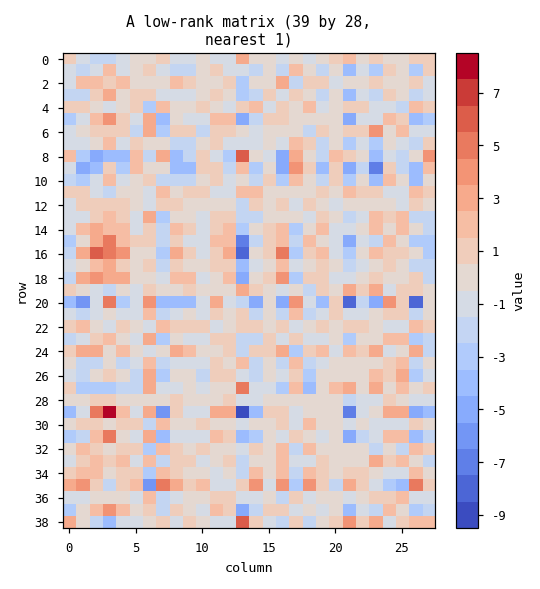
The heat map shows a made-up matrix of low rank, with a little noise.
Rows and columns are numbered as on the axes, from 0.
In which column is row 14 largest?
2
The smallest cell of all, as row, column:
29, 13
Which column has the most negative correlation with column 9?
17
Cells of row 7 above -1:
13
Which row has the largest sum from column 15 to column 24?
24
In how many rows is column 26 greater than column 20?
15
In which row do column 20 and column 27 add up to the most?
8
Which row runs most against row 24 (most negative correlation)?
9
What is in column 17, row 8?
3
